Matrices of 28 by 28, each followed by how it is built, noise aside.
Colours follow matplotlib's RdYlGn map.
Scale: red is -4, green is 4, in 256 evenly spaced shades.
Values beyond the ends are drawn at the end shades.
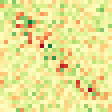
banded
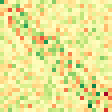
banded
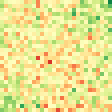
smooth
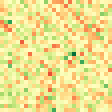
Toeplitz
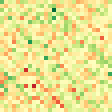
Toeplitz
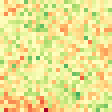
smooth
